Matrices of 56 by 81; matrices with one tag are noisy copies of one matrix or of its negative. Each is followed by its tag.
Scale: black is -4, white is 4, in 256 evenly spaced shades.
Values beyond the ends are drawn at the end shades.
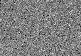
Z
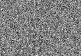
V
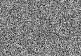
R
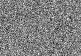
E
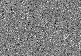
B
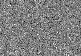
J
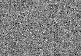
E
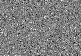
B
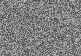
E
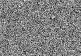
E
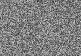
R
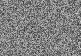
B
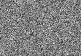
R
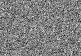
B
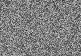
R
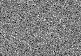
R
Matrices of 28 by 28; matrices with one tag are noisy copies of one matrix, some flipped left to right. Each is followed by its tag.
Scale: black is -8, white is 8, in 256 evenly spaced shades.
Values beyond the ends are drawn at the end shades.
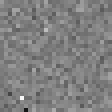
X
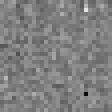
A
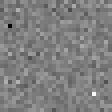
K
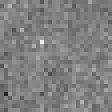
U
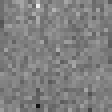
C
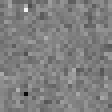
A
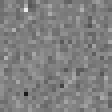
A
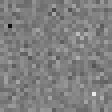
K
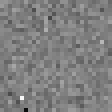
X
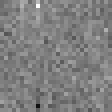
C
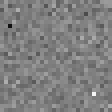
K
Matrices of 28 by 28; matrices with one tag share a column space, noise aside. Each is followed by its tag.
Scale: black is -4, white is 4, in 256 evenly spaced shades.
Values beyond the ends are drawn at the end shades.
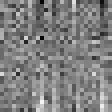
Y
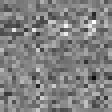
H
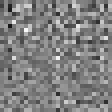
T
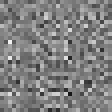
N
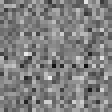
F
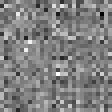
Y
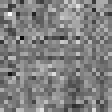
Y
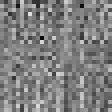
Y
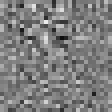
T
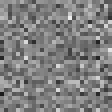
N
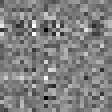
H
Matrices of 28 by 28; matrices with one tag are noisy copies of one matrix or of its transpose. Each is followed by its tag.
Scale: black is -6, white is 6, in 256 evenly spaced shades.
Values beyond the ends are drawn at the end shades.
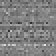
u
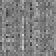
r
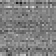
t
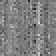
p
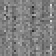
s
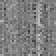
p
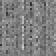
r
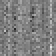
s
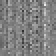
u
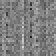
r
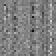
s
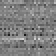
p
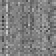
t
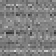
s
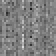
r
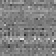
p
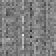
r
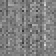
u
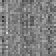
t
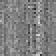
p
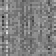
t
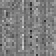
r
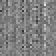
u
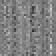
s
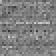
r
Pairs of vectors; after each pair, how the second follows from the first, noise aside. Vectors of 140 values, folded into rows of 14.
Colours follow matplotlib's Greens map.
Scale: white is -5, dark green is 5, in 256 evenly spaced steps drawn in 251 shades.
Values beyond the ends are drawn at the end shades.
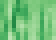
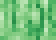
reversed.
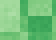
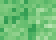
reversed, partly zeroed.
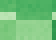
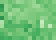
reversed, partly zeroed.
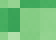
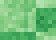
reversed.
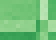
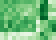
negated, scaled up.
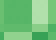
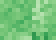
partly zeroed.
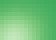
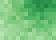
reversed, negated.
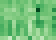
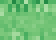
reversed, negated, partly zeroed.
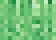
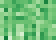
reversed.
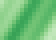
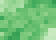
partly zeroed.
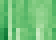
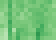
negated, shrunk.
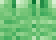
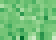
reversed, partly zeroed.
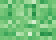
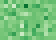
reversed, negated, partly zeroed.
